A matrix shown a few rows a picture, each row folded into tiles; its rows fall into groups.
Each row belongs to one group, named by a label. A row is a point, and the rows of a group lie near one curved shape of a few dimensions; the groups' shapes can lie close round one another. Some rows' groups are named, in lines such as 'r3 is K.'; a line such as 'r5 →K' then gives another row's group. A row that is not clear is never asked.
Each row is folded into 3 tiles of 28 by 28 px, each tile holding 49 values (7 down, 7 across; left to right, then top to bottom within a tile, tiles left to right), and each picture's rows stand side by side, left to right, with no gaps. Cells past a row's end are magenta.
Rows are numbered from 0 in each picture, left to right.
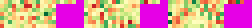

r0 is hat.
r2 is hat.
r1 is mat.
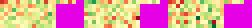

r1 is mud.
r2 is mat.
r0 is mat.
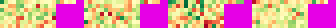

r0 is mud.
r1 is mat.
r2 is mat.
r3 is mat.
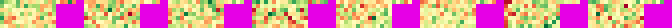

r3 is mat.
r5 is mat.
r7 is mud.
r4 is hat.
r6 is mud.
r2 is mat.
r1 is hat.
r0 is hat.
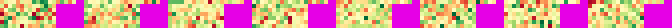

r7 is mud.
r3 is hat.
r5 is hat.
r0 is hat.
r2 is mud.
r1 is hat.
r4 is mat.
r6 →mat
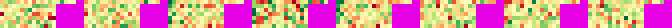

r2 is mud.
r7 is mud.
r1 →mud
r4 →mud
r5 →mat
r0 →mud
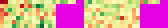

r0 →mud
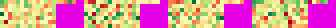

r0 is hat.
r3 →mat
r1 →mud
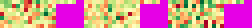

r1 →hat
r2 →mat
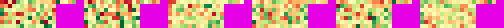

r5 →hat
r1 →mat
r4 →hat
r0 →mat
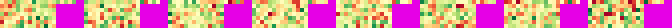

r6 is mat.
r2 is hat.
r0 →mud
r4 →mud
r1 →mat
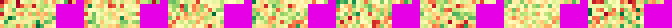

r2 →hat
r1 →hat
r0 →mat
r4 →mat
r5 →mud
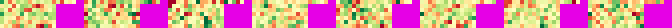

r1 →hat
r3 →mud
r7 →hat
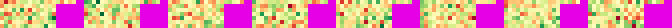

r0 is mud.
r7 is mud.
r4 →mud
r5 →mud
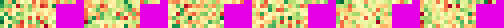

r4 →mat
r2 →mud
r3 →mud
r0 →mud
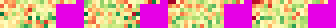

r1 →hat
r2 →mat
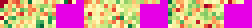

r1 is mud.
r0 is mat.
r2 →mud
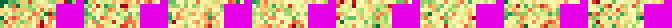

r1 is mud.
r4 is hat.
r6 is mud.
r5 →mud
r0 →mat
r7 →mud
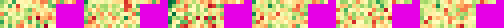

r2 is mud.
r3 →hat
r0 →mud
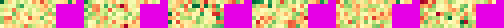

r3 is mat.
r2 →hat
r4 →mud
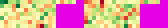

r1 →hat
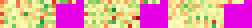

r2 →mat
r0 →hat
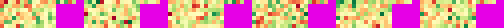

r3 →hat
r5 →mud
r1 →mat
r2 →hat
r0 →hat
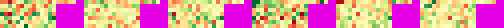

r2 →mud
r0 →mud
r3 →mat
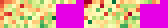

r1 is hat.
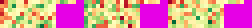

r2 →mat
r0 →mud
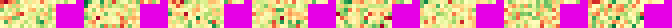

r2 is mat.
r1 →hat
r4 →mud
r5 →mat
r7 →mud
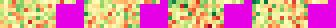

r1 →hat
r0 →mud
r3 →mud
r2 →hat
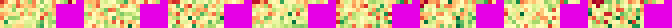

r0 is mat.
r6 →mat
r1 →mud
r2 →mud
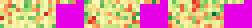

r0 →hat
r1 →hat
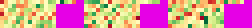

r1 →mud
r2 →hat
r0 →mud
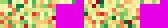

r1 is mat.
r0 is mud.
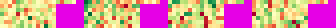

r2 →mat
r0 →mat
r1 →mud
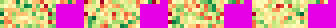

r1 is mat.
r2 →hat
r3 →hat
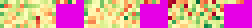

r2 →hat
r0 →hat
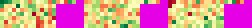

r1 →mud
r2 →hat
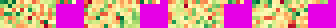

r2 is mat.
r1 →hat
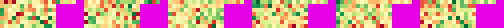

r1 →hat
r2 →mud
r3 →hat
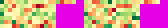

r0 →mud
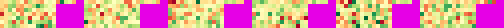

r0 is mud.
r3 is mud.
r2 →mat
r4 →mat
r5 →hat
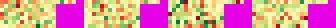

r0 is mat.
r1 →mud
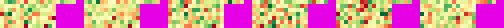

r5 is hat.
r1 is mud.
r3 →mud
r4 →hat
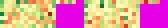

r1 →hat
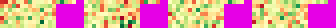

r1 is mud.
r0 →mat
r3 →mat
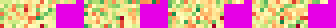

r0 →hat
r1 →hat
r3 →mud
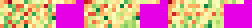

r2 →mud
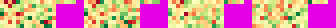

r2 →mat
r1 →mat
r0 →mat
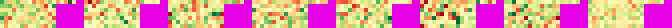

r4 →mud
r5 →hat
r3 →mat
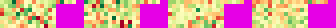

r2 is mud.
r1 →mat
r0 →mat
